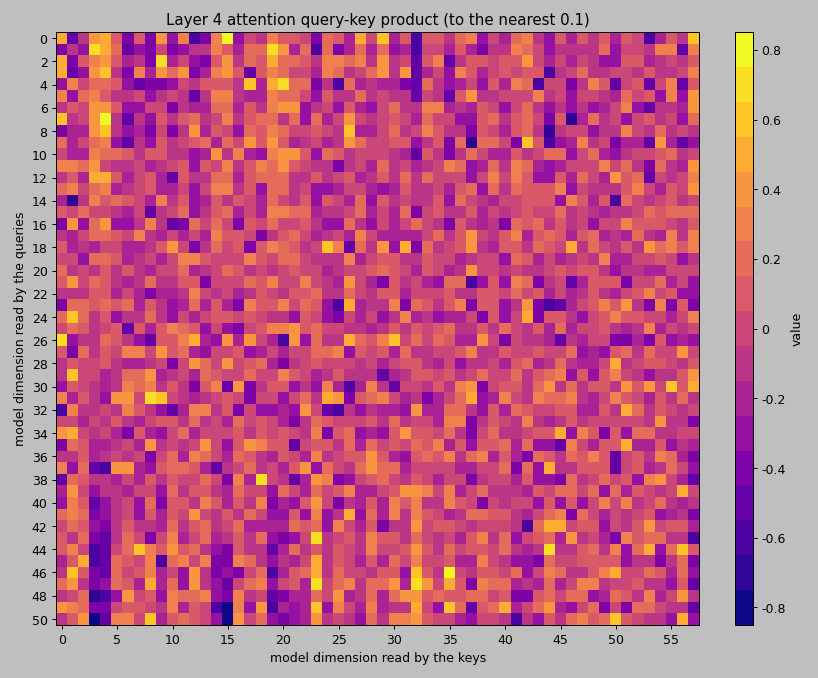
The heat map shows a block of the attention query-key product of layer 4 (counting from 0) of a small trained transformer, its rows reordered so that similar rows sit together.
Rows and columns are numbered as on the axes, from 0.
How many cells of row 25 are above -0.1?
36
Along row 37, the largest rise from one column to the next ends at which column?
5
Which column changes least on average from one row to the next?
39
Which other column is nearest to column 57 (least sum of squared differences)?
14
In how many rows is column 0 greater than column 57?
23
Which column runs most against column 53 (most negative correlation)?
17
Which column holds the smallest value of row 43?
57
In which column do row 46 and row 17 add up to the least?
19
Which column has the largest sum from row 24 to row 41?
1
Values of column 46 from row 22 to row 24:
-0.2 -0.2 -0.1
